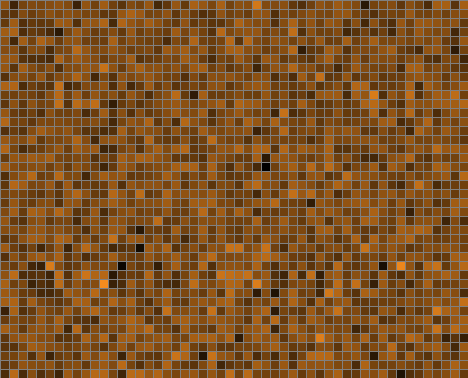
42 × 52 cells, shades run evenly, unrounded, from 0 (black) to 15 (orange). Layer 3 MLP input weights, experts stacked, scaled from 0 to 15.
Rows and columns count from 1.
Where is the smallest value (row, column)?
19, 30
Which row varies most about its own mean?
31
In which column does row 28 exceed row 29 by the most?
10
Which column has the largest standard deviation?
29
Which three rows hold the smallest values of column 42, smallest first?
40, 32, 18
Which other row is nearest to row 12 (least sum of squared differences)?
17
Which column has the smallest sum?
3
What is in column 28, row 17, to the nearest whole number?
8
